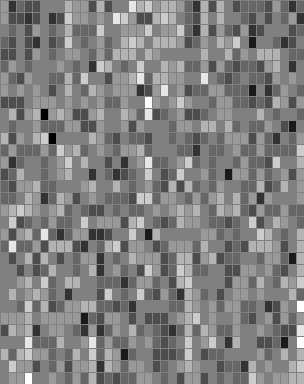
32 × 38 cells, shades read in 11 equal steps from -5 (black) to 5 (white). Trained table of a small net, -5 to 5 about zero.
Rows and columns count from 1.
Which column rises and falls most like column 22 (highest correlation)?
28
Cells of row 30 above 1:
9
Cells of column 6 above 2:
3
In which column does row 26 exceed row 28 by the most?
11
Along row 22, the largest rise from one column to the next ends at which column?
38
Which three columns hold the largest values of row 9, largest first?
19, 23, 35
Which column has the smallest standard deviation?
31
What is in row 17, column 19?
3
